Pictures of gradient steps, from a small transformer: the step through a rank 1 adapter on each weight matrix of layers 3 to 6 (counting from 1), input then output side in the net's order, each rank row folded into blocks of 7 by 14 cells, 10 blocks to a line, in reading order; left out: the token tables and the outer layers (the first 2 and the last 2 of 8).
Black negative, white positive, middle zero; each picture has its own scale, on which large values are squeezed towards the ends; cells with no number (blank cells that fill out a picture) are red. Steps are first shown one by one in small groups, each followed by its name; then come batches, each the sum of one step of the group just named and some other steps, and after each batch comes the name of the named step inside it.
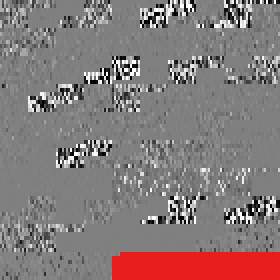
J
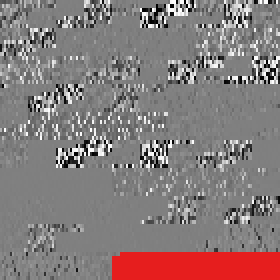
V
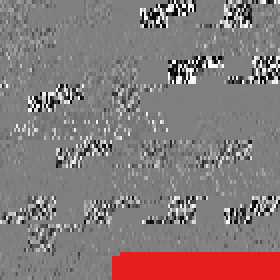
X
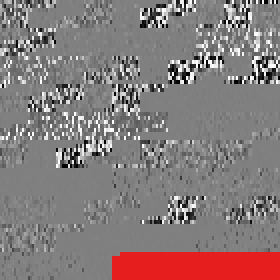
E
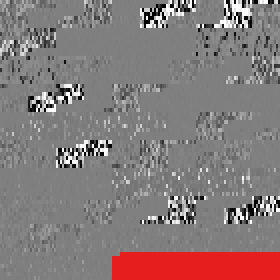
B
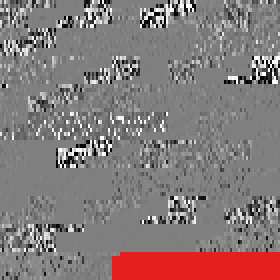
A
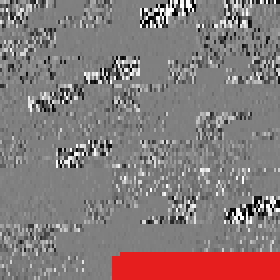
J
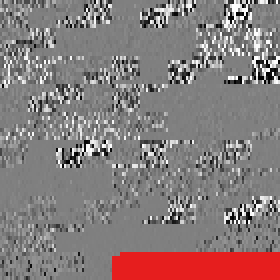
E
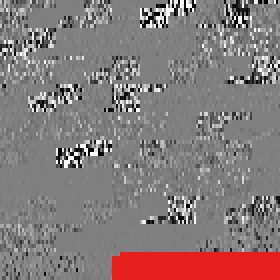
J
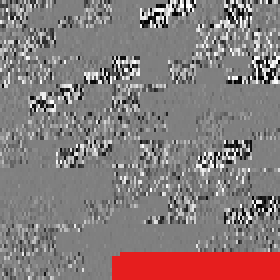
J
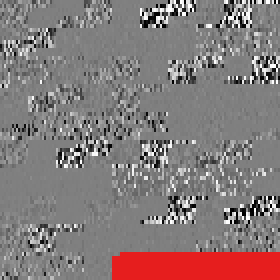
A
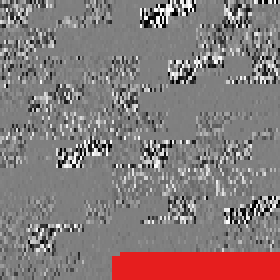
E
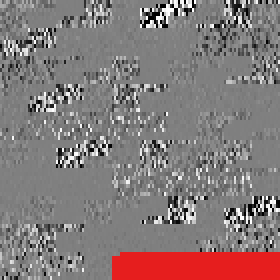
A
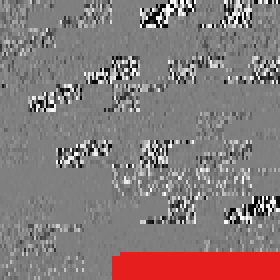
J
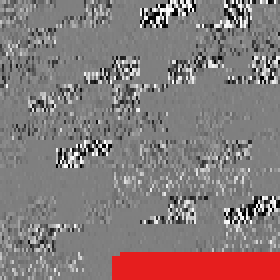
J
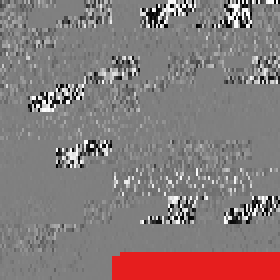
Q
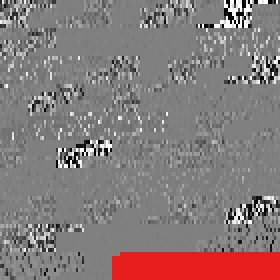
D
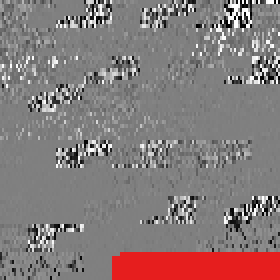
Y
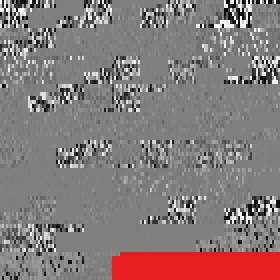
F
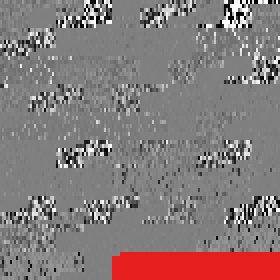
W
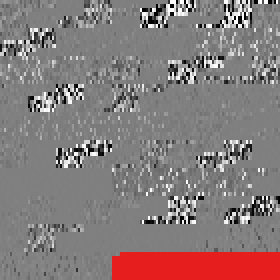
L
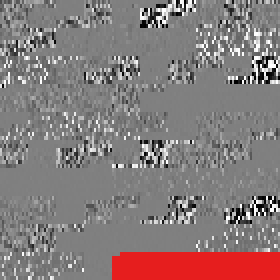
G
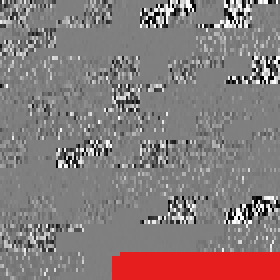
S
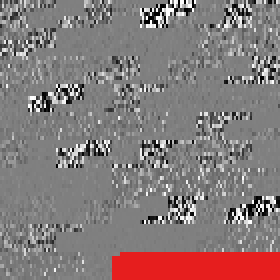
S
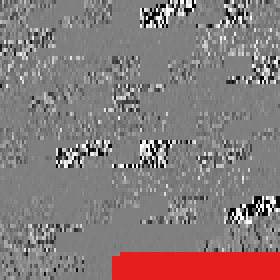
S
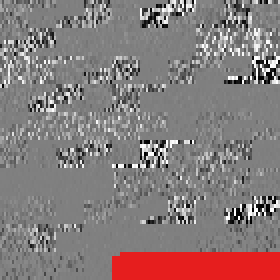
G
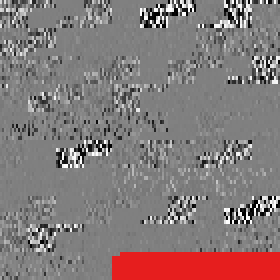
F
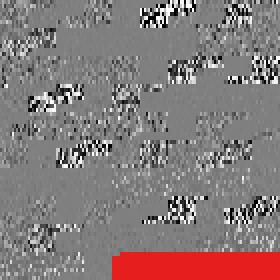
S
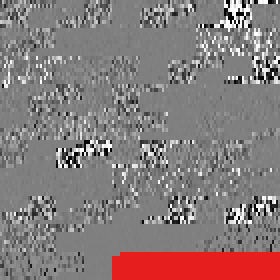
D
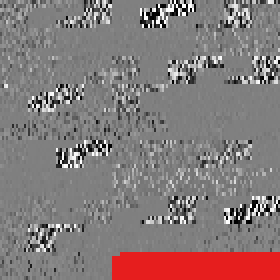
Q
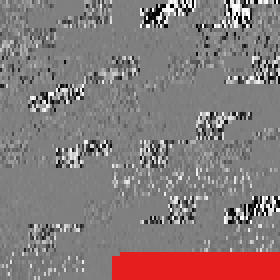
Q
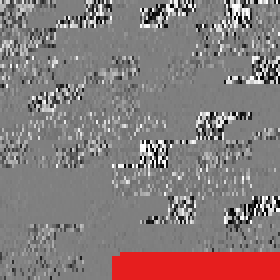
Y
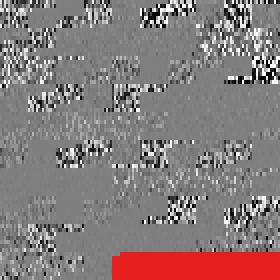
F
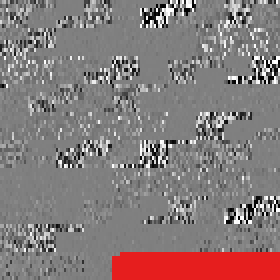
S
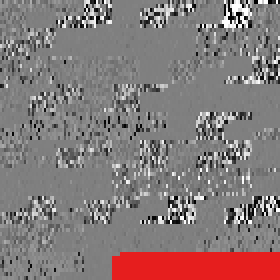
W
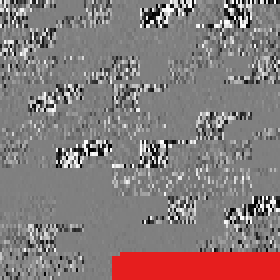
F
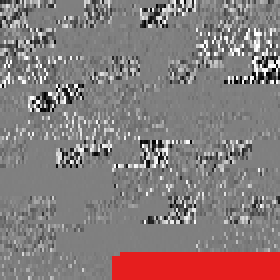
G
